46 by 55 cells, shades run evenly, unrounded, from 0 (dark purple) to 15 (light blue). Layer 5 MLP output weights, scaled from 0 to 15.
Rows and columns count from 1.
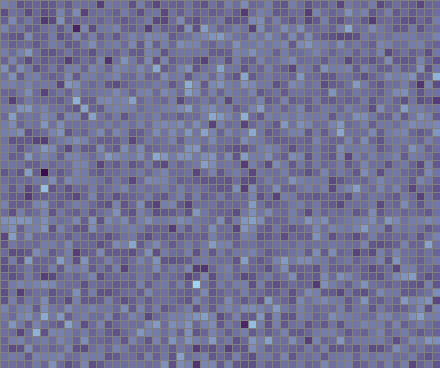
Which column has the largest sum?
24
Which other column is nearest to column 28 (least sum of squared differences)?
12
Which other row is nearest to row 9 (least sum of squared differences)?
39
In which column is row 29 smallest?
22
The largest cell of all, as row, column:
36, 25
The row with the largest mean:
28
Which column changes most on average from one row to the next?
31
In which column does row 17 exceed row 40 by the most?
32
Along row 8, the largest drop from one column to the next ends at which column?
14
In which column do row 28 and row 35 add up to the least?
13
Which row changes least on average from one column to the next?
23
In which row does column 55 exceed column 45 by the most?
10
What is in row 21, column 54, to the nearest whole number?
9
